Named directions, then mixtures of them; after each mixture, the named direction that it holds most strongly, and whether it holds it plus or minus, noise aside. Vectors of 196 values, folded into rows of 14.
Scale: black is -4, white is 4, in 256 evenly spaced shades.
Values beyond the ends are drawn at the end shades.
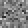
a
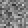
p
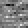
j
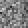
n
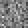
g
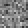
g, plus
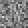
g, plus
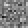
a, plus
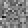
a, plus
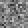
g, minus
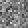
n, plus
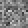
a, minus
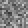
p, plus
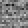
j, plus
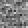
j, minus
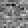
j, plus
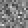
g, plus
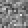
n, plus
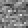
j, plus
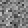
p, minus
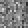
g, plus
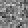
n, plus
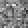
n, plus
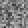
p, plus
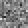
a, plus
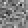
a, plus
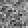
n, minus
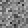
p, minus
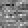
j, plus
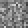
g, plus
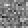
g, minus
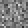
g, plus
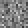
g, plus
